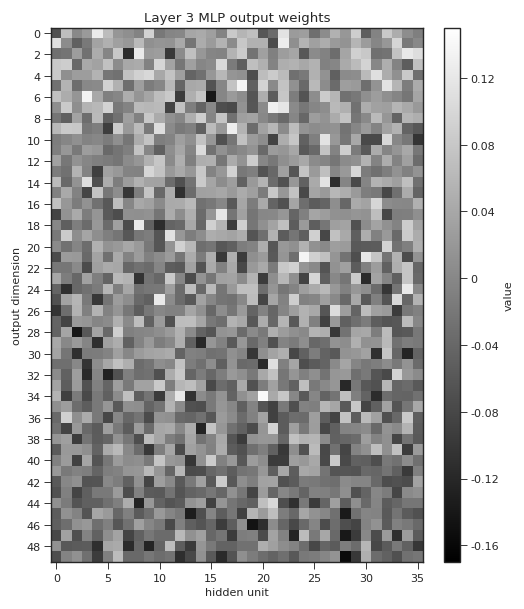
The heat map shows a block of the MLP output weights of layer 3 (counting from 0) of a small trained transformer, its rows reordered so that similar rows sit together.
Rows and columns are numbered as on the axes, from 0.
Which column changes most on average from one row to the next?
21
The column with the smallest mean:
3
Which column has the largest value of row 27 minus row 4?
13
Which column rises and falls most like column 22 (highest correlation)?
4
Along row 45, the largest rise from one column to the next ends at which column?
19
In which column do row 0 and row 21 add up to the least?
0
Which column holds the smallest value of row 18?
10
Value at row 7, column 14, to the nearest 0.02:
-0.04
